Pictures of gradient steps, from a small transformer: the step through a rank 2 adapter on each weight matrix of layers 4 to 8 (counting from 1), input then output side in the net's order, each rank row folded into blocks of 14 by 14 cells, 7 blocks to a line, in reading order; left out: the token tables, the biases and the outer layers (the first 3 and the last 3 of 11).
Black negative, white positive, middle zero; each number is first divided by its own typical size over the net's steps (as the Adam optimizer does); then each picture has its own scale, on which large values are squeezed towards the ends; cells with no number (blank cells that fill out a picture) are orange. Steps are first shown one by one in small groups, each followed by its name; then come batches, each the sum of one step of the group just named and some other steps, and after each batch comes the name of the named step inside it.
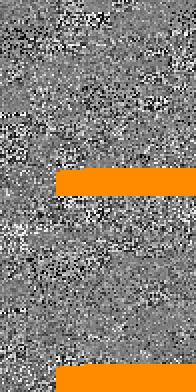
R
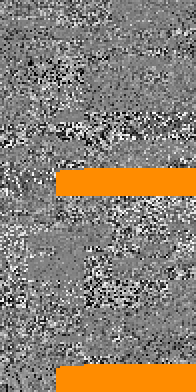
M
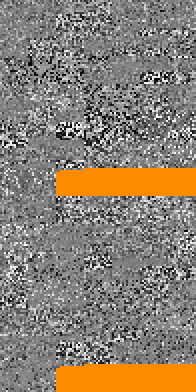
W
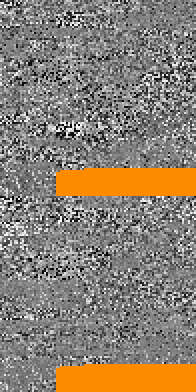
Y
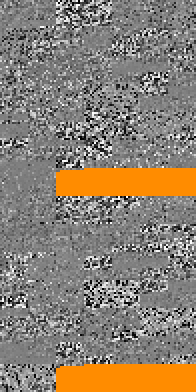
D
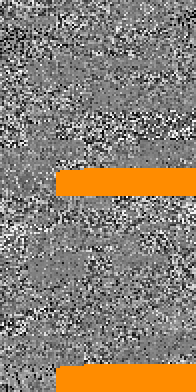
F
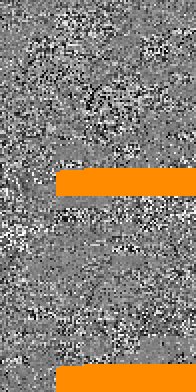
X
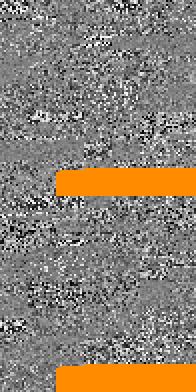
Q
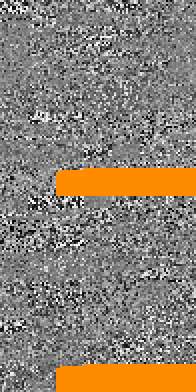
Q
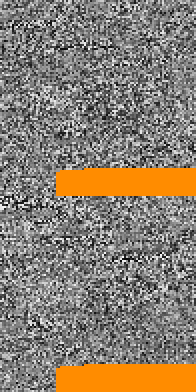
W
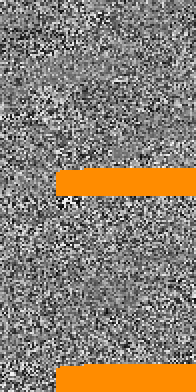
R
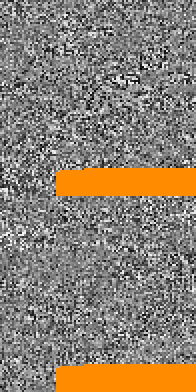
X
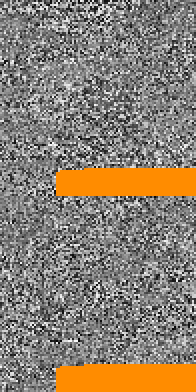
D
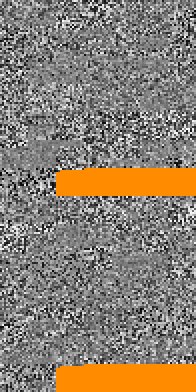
F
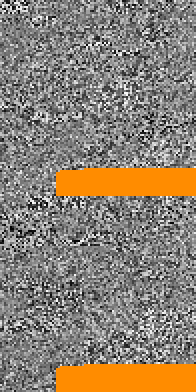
Q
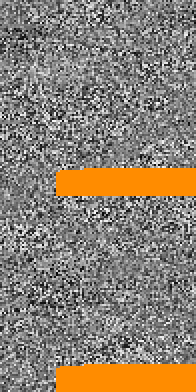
R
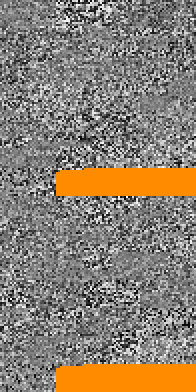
D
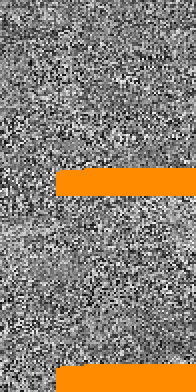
M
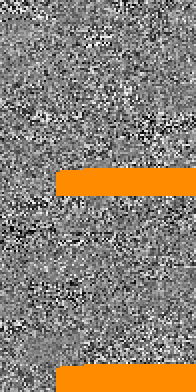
Q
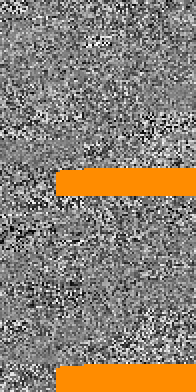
Q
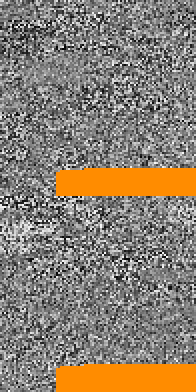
R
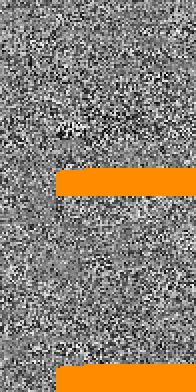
W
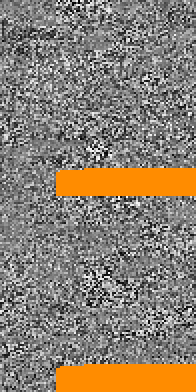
D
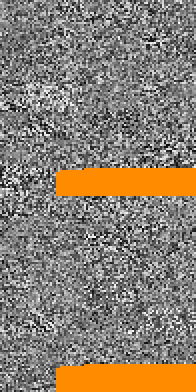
M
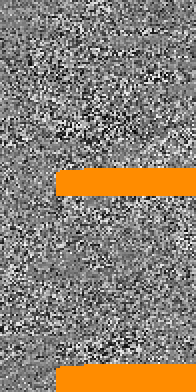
W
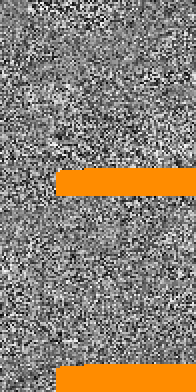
W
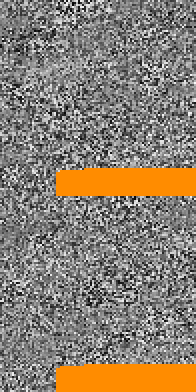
D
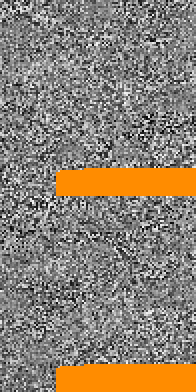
Q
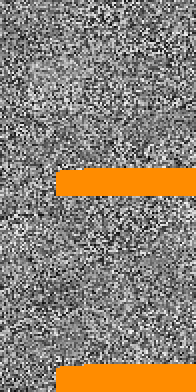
R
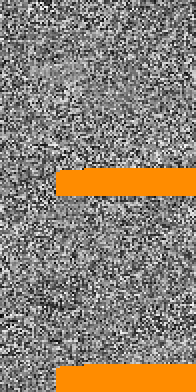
F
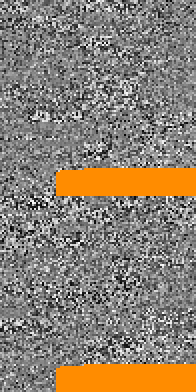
Q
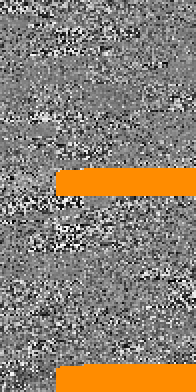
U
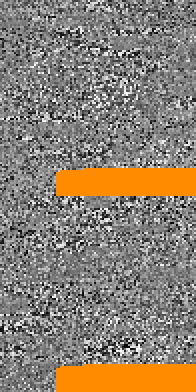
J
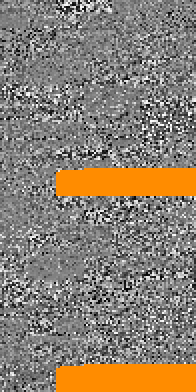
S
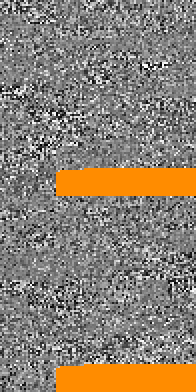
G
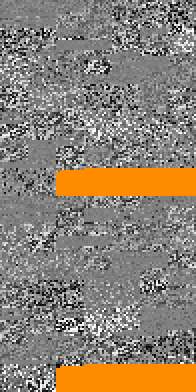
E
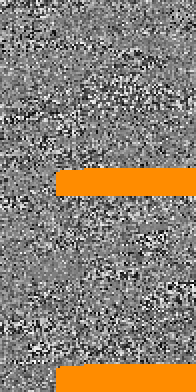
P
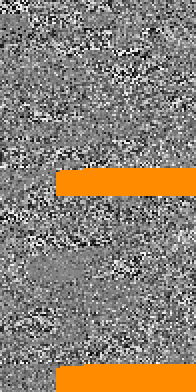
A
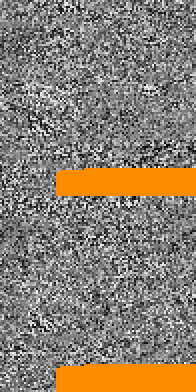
J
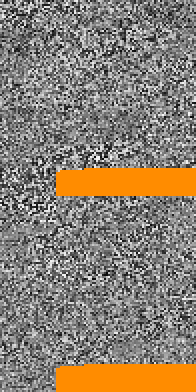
S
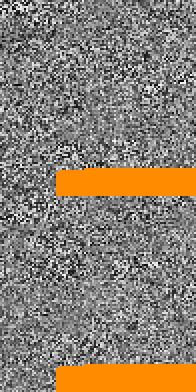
A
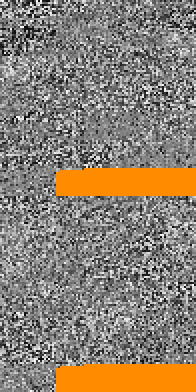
P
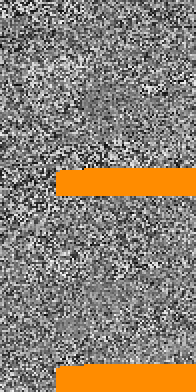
A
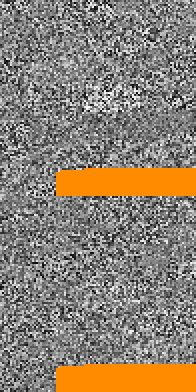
A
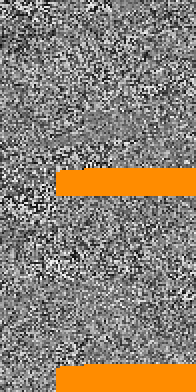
A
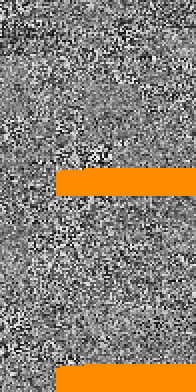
U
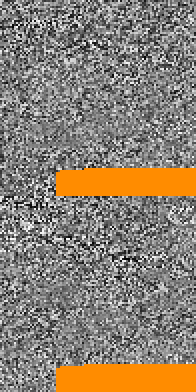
A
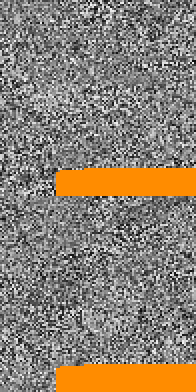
G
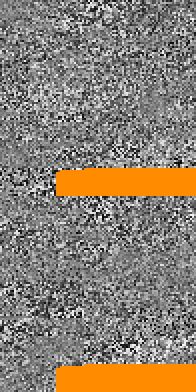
J
